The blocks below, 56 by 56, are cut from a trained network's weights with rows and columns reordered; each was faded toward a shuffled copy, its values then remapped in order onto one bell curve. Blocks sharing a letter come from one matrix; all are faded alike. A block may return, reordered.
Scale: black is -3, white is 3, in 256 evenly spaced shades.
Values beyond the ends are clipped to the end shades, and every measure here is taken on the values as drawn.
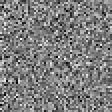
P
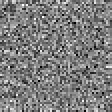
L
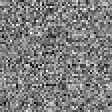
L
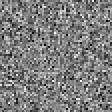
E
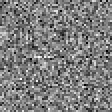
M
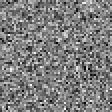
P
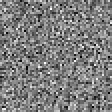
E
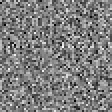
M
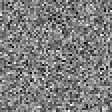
E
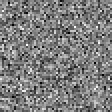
M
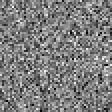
P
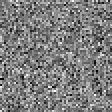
M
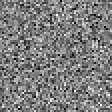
M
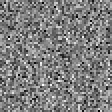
E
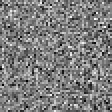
E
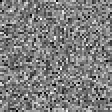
M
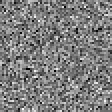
E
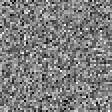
E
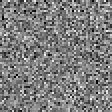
P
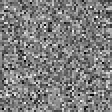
M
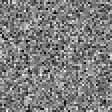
E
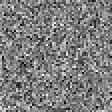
M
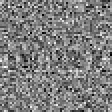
L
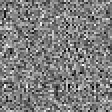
P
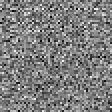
L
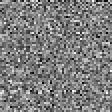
L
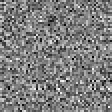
L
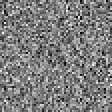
P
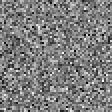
E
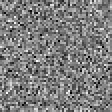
M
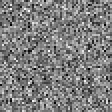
P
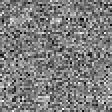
L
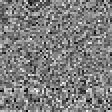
L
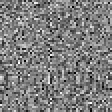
P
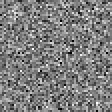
M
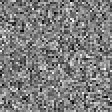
M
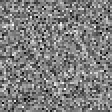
E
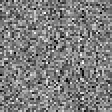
P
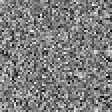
E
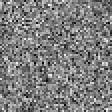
M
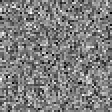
M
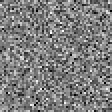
M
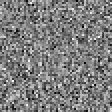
M
